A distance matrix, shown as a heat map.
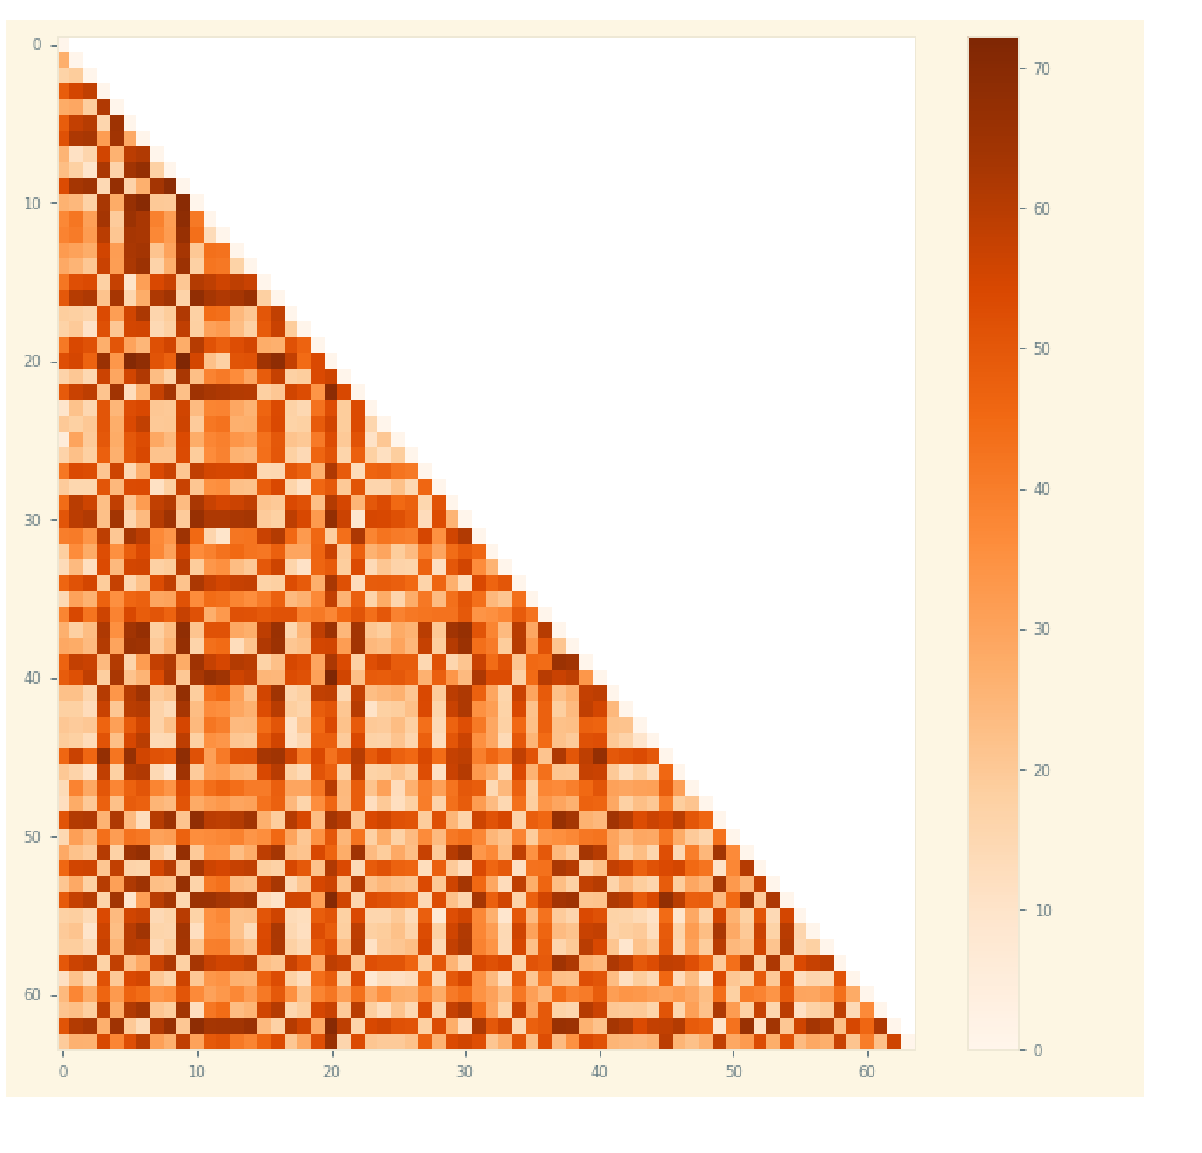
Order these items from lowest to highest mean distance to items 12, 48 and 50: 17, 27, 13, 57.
57, 17, 13, 27
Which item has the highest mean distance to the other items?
20
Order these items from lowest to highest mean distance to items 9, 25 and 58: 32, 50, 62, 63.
62, 50, 32, 63
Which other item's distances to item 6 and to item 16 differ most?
54
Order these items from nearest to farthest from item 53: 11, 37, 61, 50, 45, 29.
61, 37, 50, 11, 45, 29
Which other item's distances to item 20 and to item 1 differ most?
37
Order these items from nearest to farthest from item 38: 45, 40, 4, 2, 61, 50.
61, 2, 4, 50, 45, 40
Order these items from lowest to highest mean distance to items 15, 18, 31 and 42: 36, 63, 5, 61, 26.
26, 61, 63, 36, 5
